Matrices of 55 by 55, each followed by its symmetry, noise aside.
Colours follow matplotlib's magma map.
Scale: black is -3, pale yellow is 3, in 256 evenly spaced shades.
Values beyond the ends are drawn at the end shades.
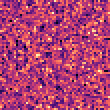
mirrored top to bottom.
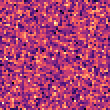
same after a half turn.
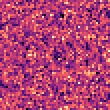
mirrored top to bottom.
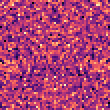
mirrored left to right.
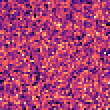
symmetric.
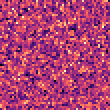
symmetric.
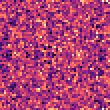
mirrored top to bottom.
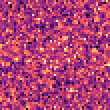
same after a half turn.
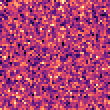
antisymmetric.
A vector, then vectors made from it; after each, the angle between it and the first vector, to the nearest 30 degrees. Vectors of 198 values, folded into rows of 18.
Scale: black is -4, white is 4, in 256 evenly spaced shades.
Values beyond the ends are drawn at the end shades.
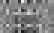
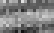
60 degrees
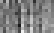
120 degrees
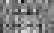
150 degrees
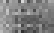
30 degrees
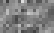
30 degrees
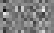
90 degrees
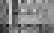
120 degrees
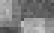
90 degrees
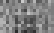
30 degrees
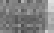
60 degrees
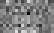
150 degrees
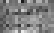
150 degrees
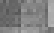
120 degrees
